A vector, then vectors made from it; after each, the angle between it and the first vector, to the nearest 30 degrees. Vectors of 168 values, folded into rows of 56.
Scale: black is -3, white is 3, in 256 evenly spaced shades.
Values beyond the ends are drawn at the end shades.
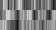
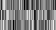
60 degrees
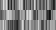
30 degrees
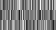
90 degrees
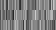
120 degrees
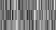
120 degrees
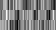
30 degrees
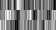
30 degrees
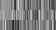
60 degrees
